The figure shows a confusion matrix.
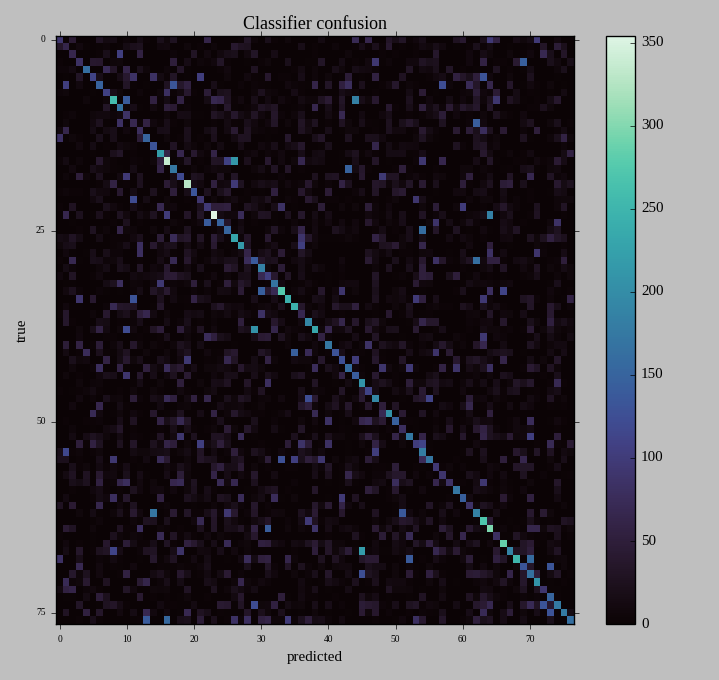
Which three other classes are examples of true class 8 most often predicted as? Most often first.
44, 10, 65
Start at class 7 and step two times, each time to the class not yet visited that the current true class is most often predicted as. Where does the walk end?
26
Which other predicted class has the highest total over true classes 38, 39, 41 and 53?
29
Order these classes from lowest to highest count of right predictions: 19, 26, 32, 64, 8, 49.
32, 49, 26, 8, 64, 19
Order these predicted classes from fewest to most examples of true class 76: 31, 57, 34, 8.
8, 57, 31, 34
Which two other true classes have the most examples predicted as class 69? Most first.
3, 55
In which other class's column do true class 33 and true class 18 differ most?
30
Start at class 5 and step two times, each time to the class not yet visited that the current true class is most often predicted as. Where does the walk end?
37
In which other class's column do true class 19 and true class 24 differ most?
22
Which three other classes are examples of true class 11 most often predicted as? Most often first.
62, 9, 13
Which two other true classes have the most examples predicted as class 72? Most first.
74, 2
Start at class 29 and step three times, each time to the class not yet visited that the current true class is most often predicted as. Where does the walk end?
47
